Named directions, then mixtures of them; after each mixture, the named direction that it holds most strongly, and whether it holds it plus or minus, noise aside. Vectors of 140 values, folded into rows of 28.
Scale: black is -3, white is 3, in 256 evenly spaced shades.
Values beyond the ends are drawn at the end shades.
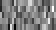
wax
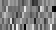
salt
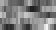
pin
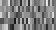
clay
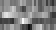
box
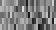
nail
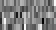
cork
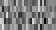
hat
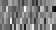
salt, plus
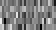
cork, minus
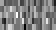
cork, minus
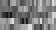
box, minus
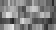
box, plus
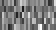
cork, plus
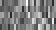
nail, minus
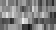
box, plus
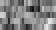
pin, plus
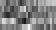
box, minus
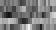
box, minus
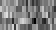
nail, plus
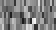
hat, plus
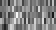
clay, minus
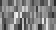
cork, minus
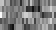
pin, plus
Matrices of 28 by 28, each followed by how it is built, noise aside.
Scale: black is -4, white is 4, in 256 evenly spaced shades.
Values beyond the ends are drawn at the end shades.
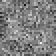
smooth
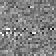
uneven rows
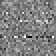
uneven rows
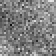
smooth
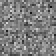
repeating columns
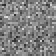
repeating columns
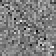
banded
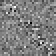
banded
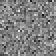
noise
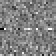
uneven rows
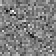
banded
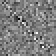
banded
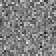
noise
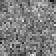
smooth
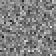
noise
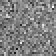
noise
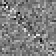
banded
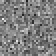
noise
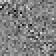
banded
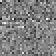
uneven rows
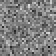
noise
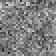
smooth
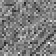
Hankel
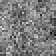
smooth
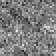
smooth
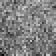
smooth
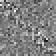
banded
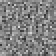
repeating columns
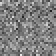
repeating columns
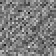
Hankel
